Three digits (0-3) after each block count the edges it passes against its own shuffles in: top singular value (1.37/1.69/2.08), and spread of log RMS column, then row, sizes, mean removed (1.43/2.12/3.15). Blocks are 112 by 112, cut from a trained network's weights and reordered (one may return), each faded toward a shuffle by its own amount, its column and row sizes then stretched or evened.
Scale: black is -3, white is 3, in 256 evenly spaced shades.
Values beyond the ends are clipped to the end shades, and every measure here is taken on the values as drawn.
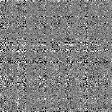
2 3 3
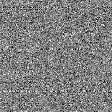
2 0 1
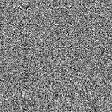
2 0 1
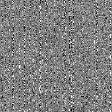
0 3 0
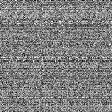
3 0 2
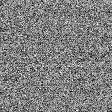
0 0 0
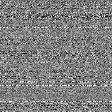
2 0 3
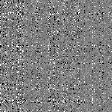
0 3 2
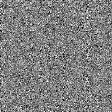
0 2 1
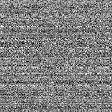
3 1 2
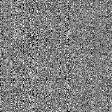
0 3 0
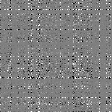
1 3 3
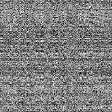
3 2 0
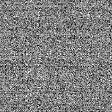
1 2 0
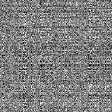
3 3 0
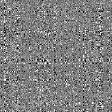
2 3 2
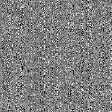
0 3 1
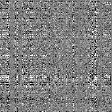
3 3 2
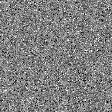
1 0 1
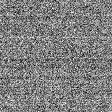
1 0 0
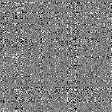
0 3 3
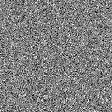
2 0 0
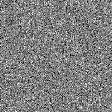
1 1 0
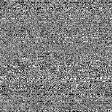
1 1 3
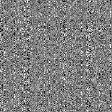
2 3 1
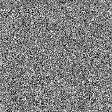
0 1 1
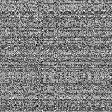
3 1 1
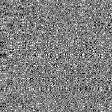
3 0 2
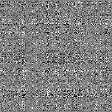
1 3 3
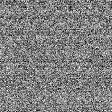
2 0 1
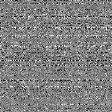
2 2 3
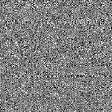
3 1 2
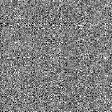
1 2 2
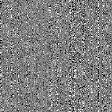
2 3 0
